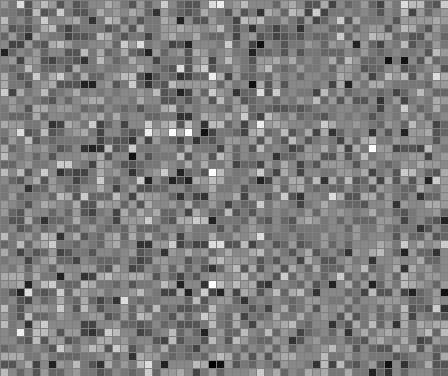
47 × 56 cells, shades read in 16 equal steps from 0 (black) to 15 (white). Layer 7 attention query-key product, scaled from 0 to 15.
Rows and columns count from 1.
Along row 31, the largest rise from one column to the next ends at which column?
27
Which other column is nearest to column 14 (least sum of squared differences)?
43
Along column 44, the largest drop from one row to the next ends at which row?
11
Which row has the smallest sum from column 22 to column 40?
6
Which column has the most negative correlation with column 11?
14
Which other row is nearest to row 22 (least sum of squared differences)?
1
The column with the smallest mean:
23
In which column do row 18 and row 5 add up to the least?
19
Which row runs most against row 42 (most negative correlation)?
40
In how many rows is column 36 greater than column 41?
17
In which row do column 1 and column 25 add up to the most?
12
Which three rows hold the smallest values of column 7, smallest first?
46, 16, 8
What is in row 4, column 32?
3
